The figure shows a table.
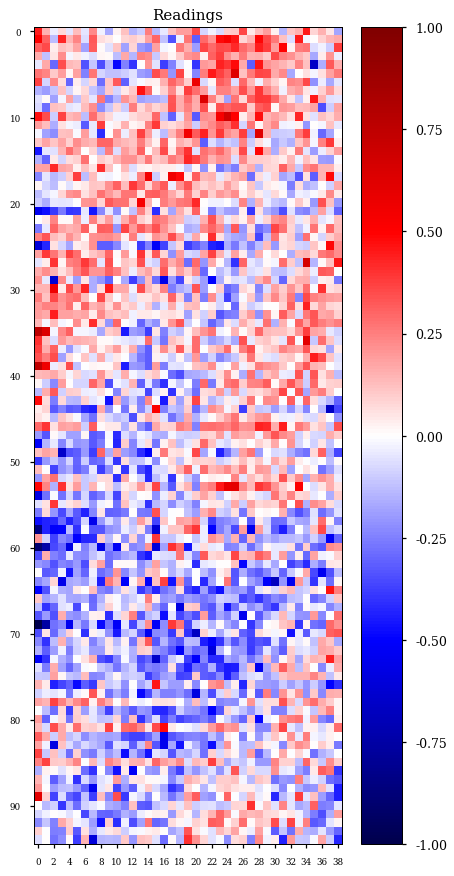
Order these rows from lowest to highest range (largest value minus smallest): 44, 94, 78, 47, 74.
78, 47, 74, 94, 44
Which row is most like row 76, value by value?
59
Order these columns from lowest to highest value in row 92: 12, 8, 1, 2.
8, 12, 2, 1
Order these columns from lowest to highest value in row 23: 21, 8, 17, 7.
7, 17, 21, 8
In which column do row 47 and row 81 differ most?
16
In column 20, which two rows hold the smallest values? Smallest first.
70, 77
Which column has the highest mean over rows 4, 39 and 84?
0
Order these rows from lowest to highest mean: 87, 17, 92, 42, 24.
87, 92, 42, 17, 24
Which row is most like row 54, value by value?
50
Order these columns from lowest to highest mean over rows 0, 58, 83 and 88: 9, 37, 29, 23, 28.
9, 23, 37, 29, 28
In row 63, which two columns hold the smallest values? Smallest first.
36, 4
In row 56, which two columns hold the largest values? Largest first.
15, 22
